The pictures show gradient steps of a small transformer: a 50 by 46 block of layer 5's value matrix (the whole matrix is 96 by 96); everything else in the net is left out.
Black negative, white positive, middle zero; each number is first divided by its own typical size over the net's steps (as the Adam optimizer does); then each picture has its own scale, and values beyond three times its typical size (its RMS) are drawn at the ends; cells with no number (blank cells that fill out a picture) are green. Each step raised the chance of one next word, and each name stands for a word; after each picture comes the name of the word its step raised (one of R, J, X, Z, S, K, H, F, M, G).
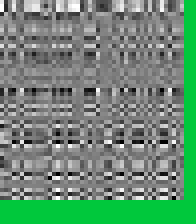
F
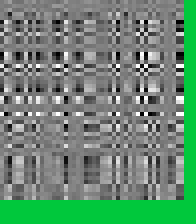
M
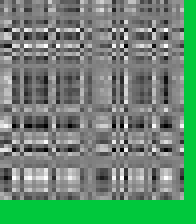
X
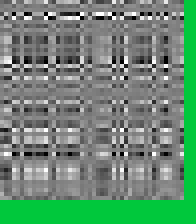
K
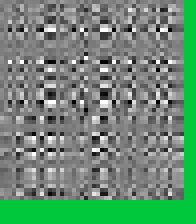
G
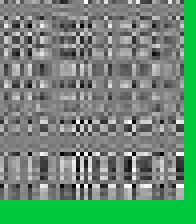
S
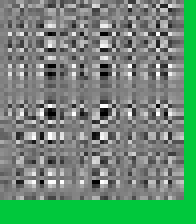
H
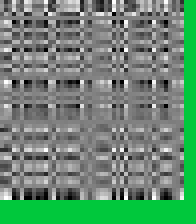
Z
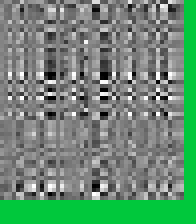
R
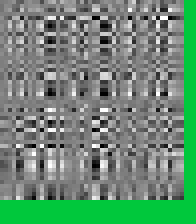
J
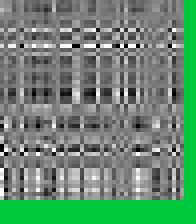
X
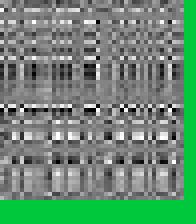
H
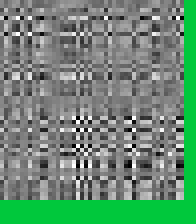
J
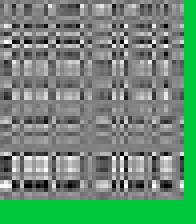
S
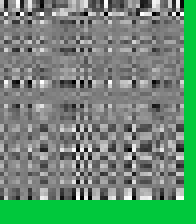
Z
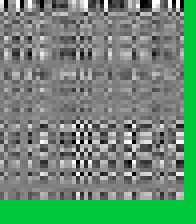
F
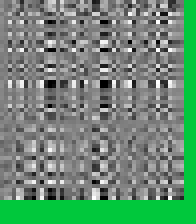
Z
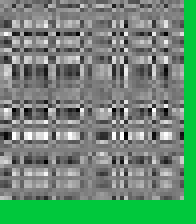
H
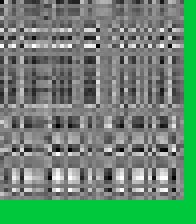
X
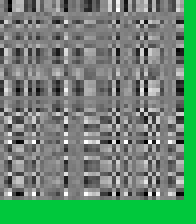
F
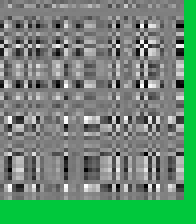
S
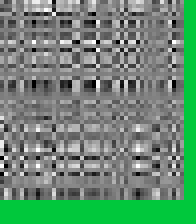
Z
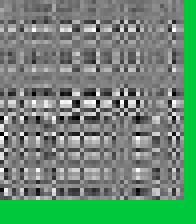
G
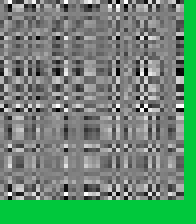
R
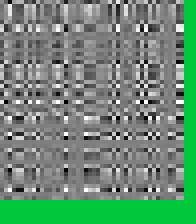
G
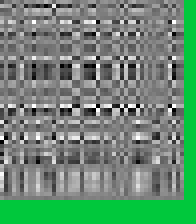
H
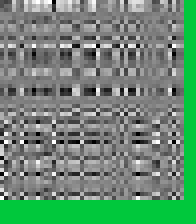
F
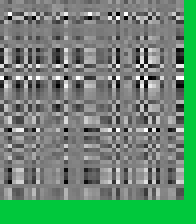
K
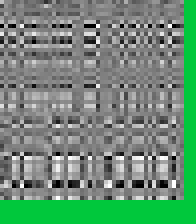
S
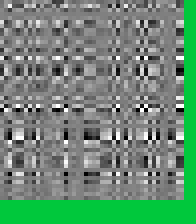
H
